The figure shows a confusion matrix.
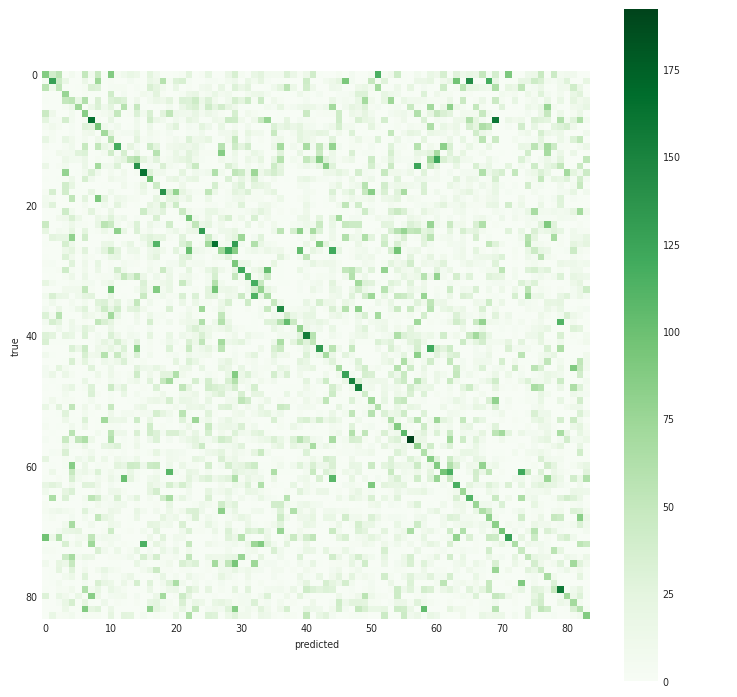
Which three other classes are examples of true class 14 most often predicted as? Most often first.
57, 43, 8
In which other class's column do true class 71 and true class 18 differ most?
0
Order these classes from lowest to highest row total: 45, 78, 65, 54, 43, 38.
54, 78, 43, 45, 65, 38
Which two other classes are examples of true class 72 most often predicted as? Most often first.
15, 33
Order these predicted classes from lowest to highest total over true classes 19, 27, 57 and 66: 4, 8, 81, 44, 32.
32, 81, 4, 8, 44
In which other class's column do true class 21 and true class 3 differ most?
75
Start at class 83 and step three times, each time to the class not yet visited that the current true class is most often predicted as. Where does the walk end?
81
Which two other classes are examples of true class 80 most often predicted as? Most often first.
7, 18
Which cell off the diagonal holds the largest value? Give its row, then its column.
7, 69
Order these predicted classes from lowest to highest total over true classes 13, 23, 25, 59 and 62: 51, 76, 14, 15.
51, 15, 76, 14
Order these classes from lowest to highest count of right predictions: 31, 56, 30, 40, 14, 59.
59, 31, 30, 14, 40, 56
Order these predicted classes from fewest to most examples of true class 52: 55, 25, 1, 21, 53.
1, 53, 25, 55, 21
